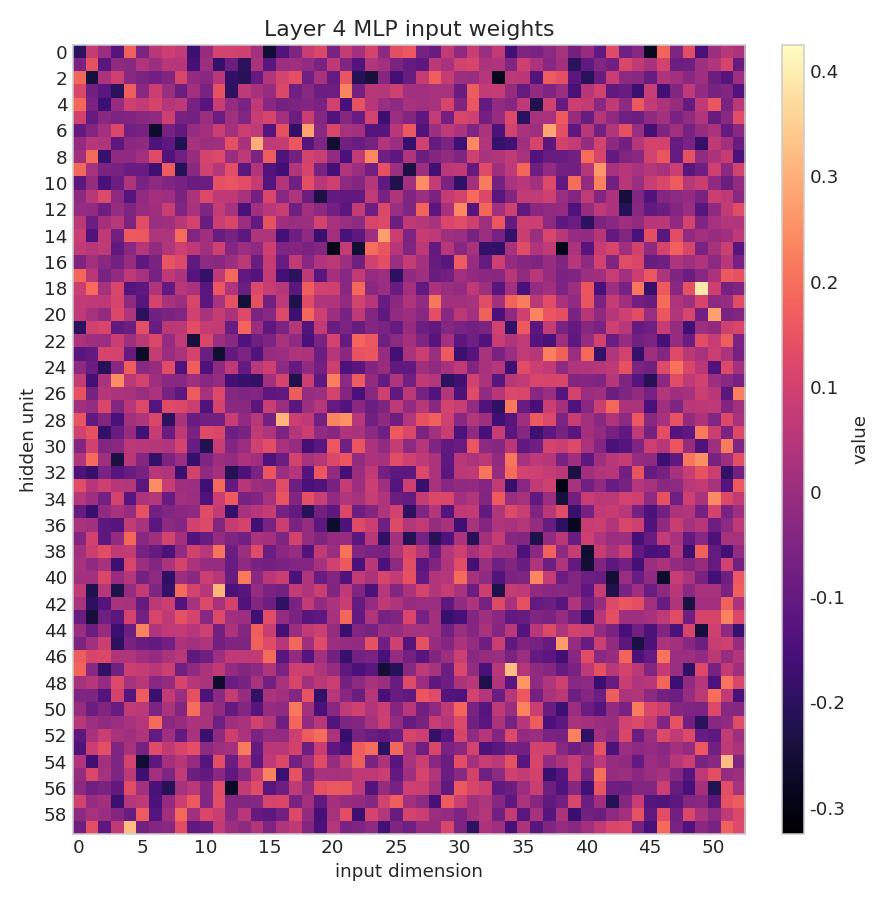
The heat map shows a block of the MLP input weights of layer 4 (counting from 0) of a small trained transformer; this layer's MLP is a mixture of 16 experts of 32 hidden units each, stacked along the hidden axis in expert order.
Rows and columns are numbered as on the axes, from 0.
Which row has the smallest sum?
37
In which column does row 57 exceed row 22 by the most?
9
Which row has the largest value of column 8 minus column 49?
44
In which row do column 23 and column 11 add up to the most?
8
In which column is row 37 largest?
4
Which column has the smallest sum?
45
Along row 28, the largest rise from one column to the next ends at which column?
16
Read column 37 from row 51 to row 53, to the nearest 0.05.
-0.15 -0.05 0.1
